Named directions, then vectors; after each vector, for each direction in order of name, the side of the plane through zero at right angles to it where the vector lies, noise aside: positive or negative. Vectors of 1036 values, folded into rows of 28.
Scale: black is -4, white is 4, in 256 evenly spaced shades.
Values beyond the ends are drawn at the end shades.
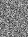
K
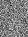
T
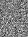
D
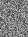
positive, negative, positive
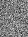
positive, positive, positive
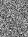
negative, positive, negative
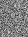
negative, positive, positive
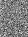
negative, negative, negative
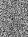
negative, negative, negative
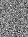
positive, positive, negative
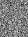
negative, negative, positive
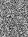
negative, positive, negative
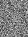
negative, positive, positive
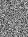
negative, negative, positive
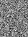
negative, positive, negative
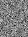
negative, positive, positive
